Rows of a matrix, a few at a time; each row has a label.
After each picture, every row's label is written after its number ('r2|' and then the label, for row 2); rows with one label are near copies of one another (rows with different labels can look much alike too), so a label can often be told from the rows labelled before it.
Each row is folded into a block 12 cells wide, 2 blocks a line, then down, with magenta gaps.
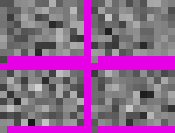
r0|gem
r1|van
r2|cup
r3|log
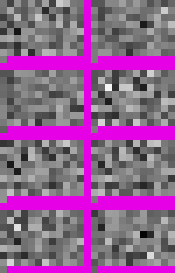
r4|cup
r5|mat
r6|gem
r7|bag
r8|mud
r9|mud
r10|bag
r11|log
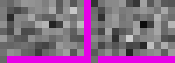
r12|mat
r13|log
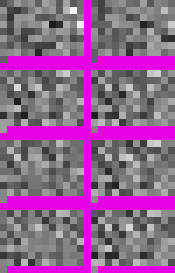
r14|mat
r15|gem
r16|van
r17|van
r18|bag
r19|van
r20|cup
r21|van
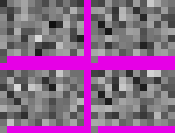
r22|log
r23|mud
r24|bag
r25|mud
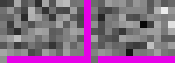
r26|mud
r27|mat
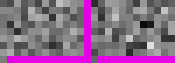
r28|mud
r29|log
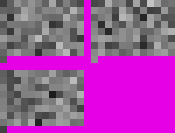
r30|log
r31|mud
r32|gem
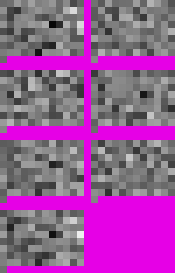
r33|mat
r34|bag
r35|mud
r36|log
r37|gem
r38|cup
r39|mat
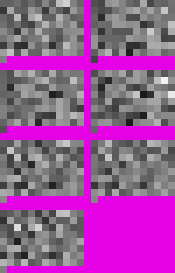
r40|van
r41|gem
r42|gem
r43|mat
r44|van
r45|van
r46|van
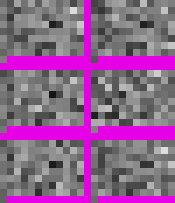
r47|mat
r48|gem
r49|log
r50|van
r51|log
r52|mat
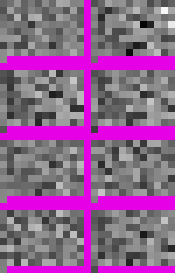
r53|van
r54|mat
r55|gem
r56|gem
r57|mat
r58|mud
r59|cup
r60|gem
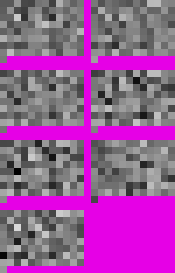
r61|bag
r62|van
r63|mud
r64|mud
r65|mud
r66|gem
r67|van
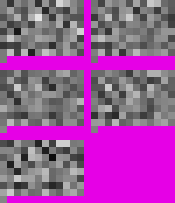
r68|cup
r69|cup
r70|bag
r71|van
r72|mud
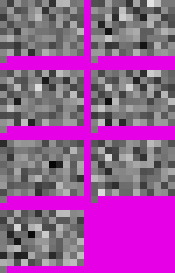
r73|cup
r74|mud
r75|cup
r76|cup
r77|log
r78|bag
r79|van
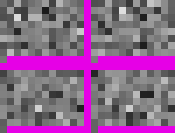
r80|bag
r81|mud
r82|log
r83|log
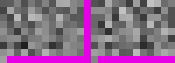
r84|van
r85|mud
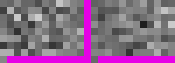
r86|van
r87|mat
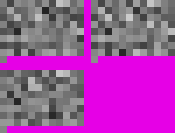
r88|cup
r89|cup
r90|mud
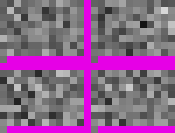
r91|bag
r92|mat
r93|van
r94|cup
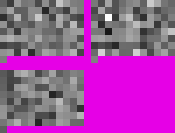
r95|cup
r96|bag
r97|gem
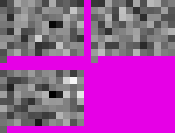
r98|log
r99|mud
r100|mat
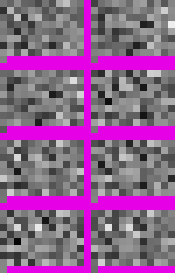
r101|van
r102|mat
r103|mat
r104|mud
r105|bag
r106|mud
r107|cup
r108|bag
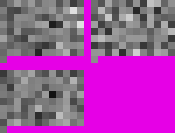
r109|mat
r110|cup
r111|log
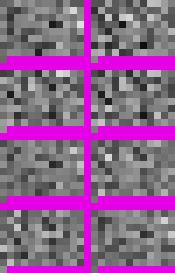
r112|mat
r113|van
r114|mud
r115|mud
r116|mat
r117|bag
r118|bag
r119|mat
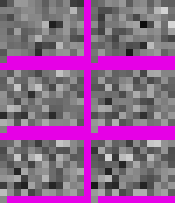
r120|log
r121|mat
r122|van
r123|van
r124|van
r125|van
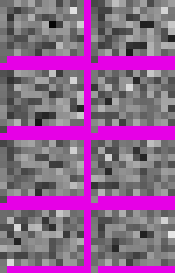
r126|mat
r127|gem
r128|gem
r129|cup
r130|gem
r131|bag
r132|bag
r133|mat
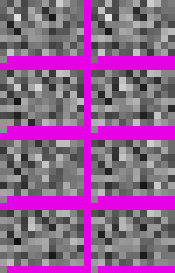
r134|bag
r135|bag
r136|cup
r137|mud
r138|van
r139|mud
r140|mud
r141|mud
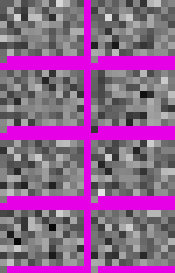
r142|bag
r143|van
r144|cup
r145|gem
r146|van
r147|bag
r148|mud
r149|van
